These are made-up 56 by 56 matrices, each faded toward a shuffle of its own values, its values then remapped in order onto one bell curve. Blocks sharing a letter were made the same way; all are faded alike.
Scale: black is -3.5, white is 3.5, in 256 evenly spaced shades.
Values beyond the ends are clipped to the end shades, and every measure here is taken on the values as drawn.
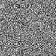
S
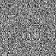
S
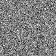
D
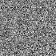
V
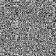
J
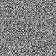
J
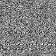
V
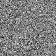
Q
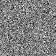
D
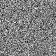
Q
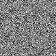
V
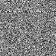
V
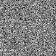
V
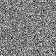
Q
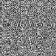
J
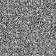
V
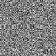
S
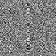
S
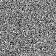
Q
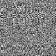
S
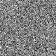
D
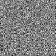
S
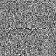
J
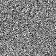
D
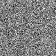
D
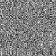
S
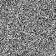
Q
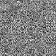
J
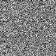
V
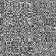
S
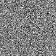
V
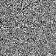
V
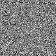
V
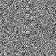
S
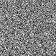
Q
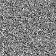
V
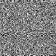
J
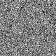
Q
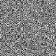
S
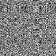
S
